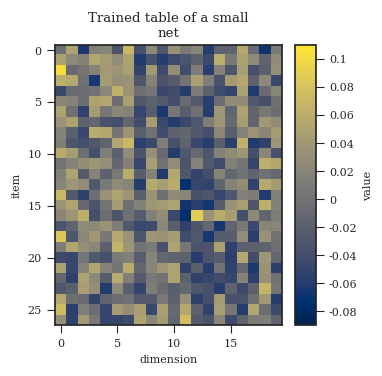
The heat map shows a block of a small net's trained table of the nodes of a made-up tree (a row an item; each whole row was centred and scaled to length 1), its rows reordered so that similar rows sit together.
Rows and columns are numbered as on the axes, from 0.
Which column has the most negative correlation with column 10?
13
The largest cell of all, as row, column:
2, 0
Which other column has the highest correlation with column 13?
12
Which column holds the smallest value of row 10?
10
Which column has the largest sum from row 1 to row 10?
16
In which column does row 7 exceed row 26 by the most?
1
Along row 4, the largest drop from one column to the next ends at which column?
17
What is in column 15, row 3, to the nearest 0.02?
0.04
